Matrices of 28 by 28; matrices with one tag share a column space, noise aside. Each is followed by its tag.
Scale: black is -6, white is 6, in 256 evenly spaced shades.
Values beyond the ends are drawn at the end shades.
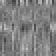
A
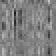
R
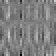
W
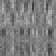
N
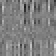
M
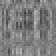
R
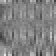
W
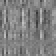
R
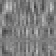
N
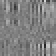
M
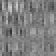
N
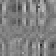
M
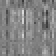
R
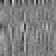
A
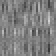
N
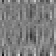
W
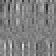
M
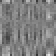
W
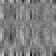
W
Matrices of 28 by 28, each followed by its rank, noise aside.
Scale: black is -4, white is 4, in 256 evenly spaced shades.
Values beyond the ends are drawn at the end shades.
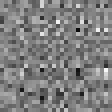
four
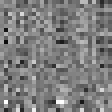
three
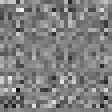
four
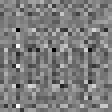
two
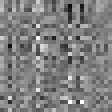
three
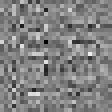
four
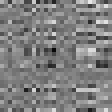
two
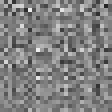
four
